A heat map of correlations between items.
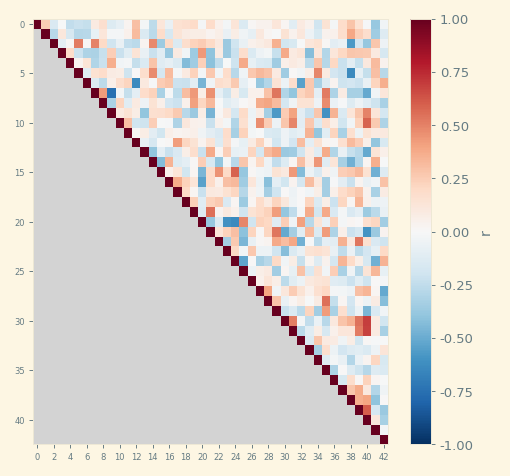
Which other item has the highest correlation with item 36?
9
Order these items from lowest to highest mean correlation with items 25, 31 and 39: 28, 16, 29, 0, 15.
29, 16, 0, 28, 15
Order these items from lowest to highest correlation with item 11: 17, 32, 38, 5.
5, 32, 17, 38
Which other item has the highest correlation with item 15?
24
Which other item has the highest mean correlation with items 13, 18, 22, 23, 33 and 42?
21
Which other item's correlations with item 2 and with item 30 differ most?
40
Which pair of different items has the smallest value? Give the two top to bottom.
7, 9
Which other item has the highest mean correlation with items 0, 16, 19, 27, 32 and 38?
12
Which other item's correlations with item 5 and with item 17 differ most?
38
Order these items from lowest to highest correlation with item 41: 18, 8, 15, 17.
15, 17, 8, 18
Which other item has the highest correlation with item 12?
17
